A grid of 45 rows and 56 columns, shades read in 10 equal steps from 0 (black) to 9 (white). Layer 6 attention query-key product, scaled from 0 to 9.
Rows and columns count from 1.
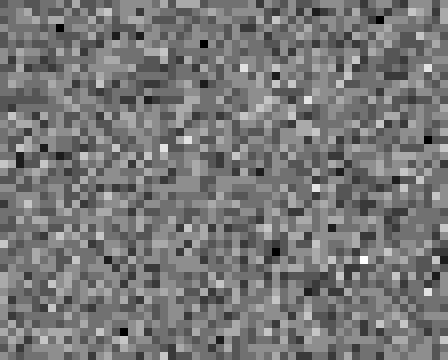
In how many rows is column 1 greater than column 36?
17
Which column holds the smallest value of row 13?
19
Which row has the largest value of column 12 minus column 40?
37
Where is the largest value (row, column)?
33, 46
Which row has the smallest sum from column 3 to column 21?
13
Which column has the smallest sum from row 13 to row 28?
54
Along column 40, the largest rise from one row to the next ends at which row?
24
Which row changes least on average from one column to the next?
12
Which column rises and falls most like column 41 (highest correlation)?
40
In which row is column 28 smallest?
43
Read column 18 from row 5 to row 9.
1 6 4 4 3
